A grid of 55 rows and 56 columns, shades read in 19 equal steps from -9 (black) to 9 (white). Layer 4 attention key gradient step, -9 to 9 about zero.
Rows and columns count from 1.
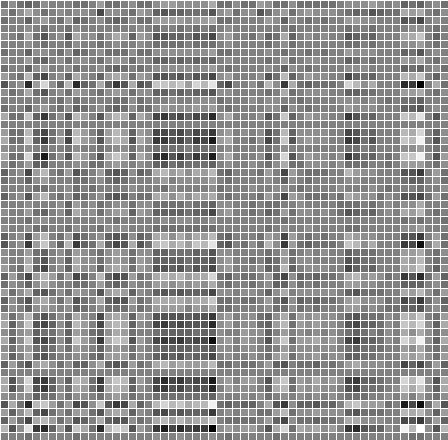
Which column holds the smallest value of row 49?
27
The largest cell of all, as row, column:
54, 53
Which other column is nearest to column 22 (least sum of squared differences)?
26
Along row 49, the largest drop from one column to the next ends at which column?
5
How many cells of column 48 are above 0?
6
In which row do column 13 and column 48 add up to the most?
51
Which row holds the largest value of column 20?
11
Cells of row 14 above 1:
5
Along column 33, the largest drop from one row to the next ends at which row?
2
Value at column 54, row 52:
1
